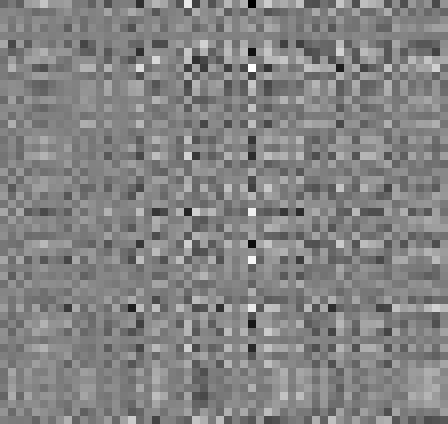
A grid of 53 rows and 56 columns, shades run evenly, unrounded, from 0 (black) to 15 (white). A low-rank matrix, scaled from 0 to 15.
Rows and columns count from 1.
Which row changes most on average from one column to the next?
39
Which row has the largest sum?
8
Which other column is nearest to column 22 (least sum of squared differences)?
13
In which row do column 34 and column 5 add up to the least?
9
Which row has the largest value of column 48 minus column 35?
53
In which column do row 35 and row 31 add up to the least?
32
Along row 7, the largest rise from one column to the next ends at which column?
33
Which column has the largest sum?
34
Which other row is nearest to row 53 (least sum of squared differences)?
38
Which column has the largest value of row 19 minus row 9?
43
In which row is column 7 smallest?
27
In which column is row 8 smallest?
25
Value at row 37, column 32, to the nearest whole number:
10
